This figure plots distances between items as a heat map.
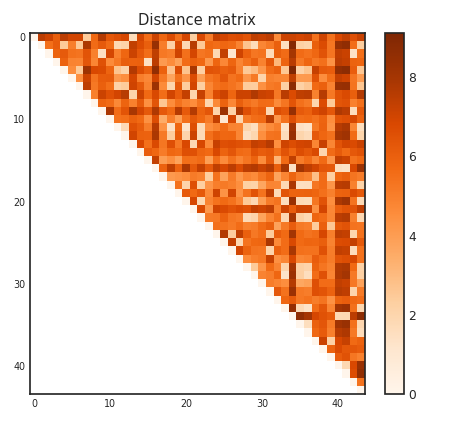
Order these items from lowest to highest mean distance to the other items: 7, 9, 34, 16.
9, 7, 16, 34
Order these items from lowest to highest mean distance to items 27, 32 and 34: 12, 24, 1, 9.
12, 1, 24, 9
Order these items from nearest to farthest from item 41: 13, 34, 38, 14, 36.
34, 14, 38, 13, 36
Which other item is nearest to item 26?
2
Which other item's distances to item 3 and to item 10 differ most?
25
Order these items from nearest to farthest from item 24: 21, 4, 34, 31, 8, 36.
31, 8, 36, 4, 21, 34
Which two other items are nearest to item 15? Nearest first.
3, 32
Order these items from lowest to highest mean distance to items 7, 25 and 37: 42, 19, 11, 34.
19, 11, 42, 34
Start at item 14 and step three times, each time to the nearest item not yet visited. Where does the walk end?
30
